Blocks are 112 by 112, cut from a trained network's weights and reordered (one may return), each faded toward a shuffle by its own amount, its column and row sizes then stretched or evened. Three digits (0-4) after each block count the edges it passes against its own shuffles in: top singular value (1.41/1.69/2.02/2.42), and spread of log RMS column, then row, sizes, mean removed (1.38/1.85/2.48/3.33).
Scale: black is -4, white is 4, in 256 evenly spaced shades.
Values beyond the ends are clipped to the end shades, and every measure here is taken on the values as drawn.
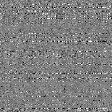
4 0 4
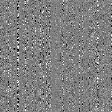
3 4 0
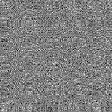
4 0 2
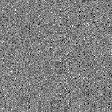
3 2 0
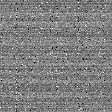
3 2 0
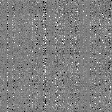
1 4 0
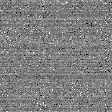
2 2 0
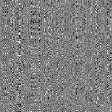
4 4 0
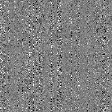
1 4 1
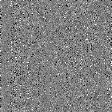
0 3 1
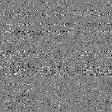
2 2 4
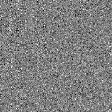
2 2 0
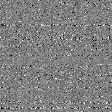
1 0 3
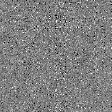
0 2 2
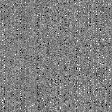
2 3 0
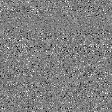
1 1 3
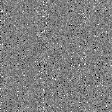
0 3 1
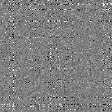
2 3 3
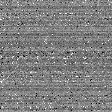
3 1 2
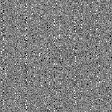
3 3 0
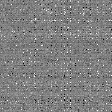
2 3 2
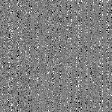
0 4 1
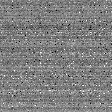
3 1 2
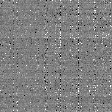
2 3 0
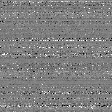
2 0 4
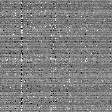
4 3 1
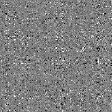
2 3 3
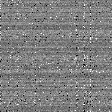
3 2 1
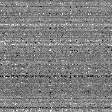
4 2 3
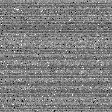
4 1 0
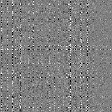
4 4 2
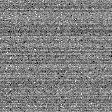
4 2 0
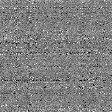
1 2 3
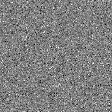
1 1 1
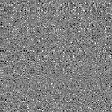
4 1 2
